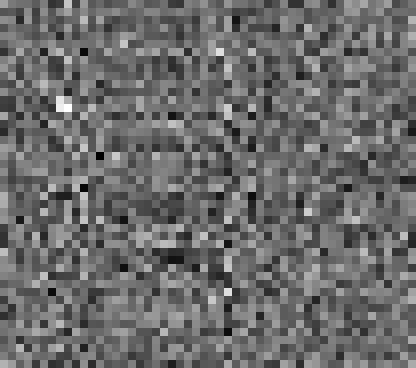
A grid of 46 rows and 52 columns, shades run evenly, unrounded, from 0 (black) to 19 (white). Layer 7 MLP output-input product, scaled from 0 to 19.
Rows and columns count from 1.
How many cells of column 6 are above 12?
4
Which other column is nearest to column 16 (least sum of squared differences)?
15
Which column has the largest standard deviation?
29
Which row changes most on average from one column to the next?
30
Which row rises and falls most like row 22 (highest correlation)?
42
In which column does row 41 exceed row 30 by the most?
23
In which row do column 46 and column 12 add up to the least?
38
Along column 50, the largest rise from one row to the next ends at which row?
16
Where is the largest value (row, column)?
14, 9
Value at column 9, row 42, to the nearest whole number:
3
